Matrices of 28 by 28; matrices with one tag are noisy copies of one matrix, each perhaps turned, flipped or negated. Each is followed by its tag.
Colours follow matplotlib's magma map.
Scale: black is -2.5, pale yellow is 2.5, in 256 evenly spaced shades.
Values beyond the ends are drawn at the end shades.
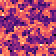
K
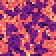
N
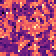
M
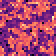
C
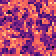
C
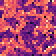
M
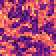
C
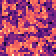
C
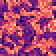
M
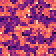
K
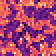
N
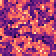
C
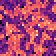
N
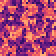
K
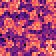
K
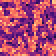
C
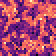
M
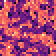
C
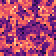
M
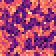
N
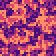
K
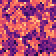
M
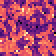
M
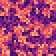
K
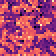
M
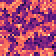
N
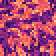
C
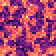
K
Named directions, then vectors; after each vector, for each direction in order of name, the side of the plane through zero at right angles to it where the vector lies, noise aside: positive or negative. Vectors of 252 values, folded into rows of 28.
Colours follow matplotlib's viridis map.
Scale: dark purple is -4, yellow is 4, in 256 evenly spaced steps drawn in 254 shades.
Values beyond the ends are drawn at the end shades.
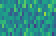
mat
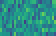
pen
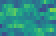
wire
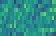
positive, positive, positive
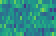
negative, negative, negative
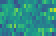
positive, positive, positive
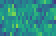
negative, negative, positive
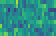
negative, positive, negative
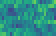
positive, positive, negative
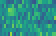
negative, negative, positive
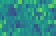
positive, positive, negative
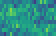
negative, negative, positive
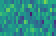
positive, negative, positive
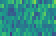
positive, positive, negative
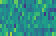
negative, negative, negative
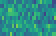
negative, negative, positive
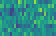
positive, positive, negative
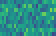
positive, positive, positive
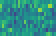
positive, negative, negative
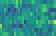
negative, positive, negative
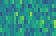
negative, positive, negative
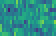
negative, positive, negative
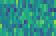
negative, positive, negative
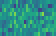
negative, positive, positive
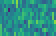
negative, positive, negative
